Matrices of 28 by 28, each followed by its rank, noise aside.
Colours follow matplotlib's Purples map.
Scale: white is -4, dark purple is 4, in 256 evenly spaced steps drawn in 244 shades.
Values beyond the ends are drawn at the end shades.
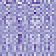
three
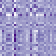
two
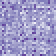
six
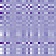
one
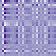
one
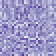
six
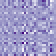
two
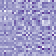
three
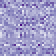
six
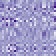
three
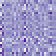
three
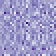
four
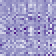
four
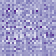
four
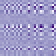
one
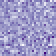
six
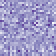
six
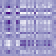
one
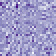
six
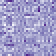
four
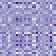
two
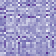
three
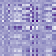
two
